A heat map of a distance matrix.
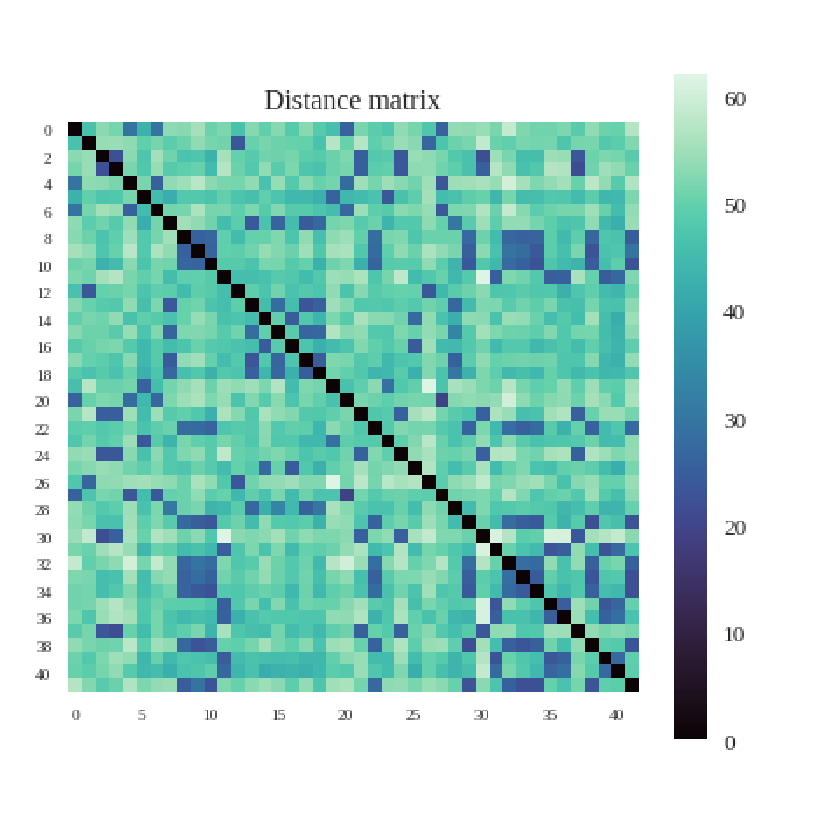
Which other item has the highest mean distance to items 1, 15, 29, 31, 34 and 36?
30
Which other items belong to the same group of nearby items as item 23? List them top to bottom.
5, 19
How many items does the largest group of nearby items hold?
10
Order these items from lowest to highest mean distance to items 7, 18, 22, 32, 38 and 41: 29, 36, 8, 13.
29, 8, 13, 36
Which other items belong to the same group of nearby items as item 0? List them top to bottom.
4, 6, 20, 27
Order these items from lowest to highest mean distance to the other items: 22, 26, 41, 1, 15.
22, 41, 15, 1, 26
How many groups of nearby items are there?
8
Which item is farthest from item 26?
19
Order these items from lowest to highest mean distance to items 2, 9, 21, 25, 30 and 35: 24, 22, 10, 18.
24, 10, 22, 18
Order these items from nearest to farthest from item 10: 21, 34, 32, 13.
34, 32, 21, 13
